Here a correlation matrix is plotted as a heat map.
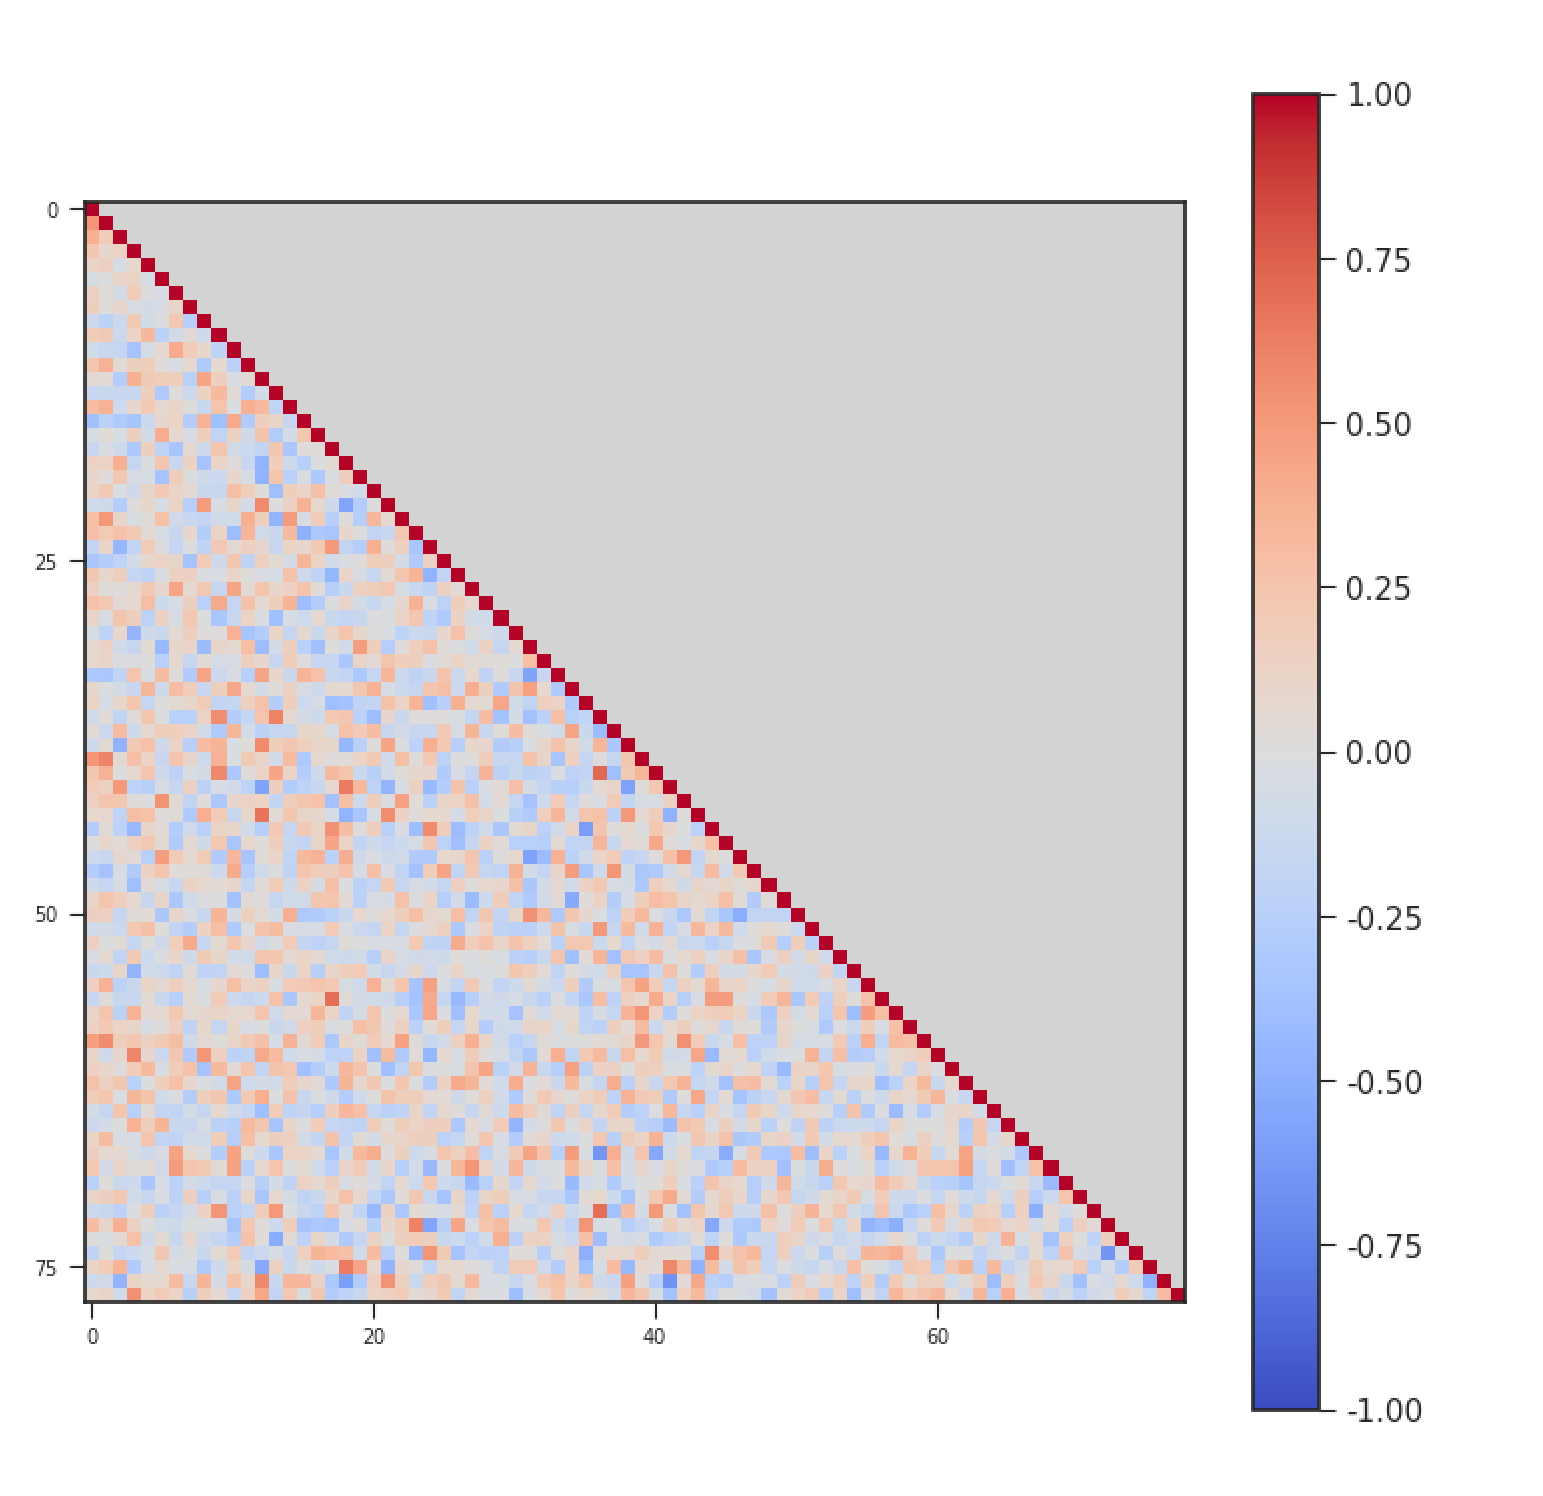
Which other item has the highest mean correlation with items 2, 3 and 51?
60
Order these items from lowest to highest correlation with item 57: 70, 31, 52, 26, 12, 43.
26, 52, 70, 31, 43, 12
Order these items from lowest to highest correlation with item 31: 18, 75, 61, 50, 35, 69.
35, 18, 69, 75, 61, 50
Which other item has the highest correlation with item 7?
52
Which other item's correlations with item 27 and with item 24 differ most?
68
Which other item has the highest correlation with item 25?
47
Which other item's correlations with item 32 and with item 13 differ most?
36
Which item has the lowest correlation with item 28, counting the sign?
15
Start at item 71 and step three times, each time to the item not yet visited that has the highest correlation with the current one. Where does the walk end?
9
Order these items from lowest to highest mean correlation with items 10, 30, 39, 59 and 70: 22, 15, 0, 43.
43, 15, 22, 0
